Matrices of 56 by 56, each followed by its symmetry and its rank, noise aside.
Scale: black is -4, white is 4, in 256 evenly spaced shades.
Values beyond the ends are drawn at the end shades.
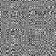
antisymmetric, rank six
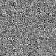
antisymmetric, rank twelve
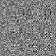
antisymmetric, rank six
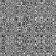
no symmetry, rank six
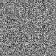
antisymmetric, rank twelve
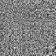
antisymmetric, rank eight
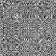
symmetric, rank six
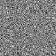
antisymmetric, rank twelve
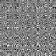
no symmetry, rank six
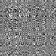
antisymmetric, rank six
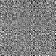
antisymmetric, rank six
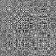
symmetric, rank six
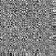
antisymmetric, rank six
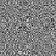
antisymmetric, rank six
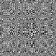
symmetric, rank six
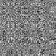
antisymmetric, rank six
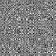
symmetric, rank six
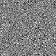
antisymmetric, rank twelve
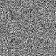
no symmetry, rank eight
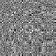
symmetric, rank six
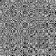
symmetric, rank six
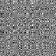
antisymmetric, rank six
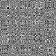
symmetric, rank six
